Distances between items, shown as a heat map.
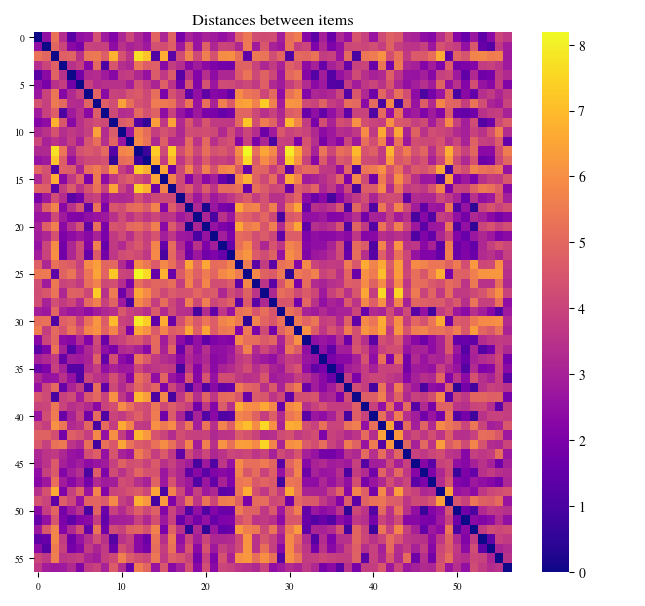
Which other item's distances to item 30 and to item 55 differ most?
25
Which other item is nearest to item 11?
28
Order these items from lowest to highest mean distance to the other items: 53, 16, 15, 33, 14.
33, 53, 15, 16, 14
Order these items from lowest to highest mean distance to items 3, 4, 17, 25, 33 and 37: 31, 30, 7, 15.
15, 30, 7, 31
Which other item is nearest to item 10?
27
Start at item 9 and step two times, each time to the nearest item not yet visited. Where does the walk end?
12
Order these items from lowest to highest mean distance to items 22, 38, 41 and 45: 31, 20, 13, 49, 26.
20, 49, 13, 26, 31
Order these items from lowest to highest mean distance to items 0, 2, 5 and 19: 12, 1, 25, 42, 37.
1, 37, 25, 42, 12
